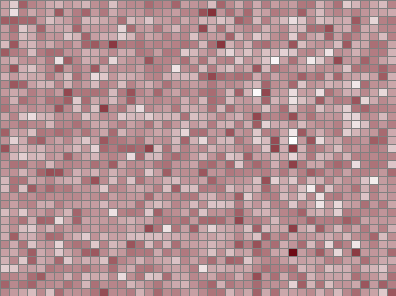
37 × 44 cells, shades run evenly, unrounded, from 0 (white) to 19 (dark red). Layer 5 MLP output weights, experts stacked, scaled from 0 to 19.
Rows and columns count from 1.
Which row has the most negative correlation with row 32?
17
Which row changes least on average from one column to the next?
34
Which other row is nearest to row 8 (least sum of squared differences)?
1
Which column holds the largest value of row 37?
12
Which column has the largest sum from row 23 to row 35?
27
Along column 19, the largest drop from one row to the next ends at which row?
29
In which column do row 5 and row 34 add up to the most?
10
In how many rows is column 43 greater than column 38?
18
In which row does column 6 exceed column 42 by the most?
23
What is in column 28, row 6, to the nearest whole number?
6
